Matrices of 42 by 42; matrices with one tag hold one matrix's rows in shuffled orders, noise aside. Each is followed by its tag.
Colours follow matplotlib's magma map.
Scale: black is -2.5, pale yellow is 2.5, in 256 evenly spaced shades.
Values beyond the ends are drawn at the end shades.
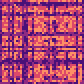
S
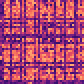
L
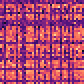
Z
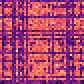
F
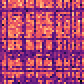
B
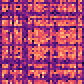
S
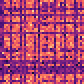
L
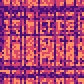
L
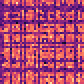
L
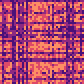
F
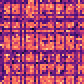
L
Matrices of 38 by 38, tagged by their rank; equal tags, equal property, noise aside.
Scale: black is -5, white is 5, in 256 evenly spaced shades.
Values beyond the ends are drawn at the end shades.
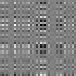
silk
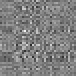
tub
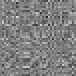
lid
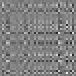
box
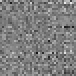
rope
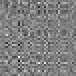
tub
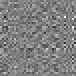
lid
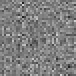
rope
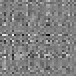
lid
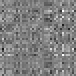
tub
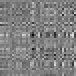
tub
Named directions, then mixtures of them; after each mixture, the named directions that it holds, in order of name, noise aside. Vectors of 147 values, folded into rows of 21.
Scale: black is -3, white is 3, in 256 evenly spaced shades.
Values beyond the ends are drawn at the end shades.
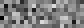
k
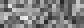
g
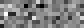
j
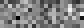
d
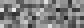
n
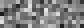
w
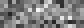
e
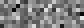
d, n, w.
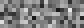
d, n, w.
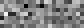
j, n.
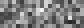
e, n.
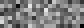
w.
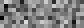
k, n.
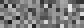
d, k.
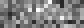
e.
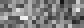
g.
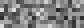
n.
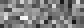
g.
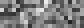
e, n.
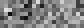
g, j.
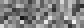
g.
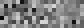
k.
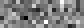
e, g, k.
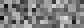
k.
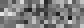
e, n, w.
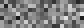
d, k.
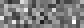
d, k.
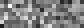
g, j, w.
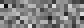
d, g, k.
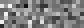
g, j, w.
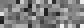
w.
